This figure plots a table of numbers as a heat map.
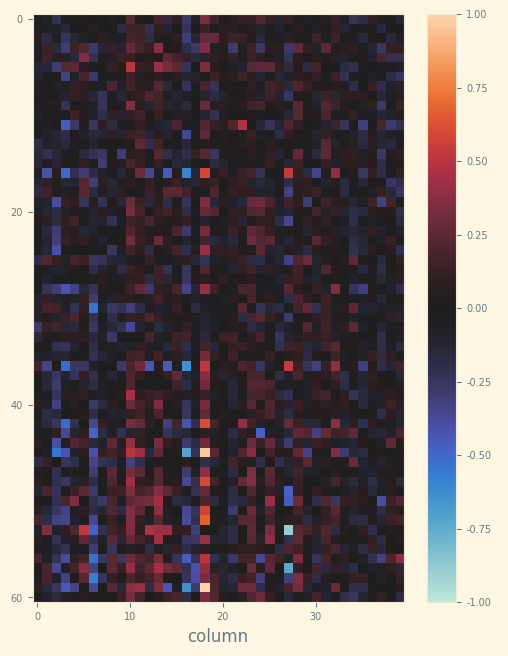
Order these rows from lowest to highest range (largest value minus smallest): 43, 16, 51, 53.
43, 51, 16, 53
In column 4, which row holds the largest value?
50
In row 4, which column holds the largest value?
5
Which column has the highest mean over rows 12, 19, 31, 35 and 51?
18
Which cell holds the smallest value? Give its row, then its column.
53, 27
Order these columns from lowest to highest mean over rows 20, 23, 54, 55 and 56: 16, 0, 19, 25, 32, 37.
16, 37, 19, 0, 32, 25
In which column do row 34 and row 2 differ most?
19
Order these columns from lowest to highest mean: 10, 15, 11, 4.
4, 15, 11, 10
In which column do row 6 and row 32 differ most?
10
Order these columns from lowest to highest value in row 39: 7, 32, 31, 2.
2, 7, 32, 31
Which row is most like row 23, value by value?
39
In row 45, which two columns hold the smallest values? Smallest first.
16, 2
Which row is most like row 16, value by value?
36
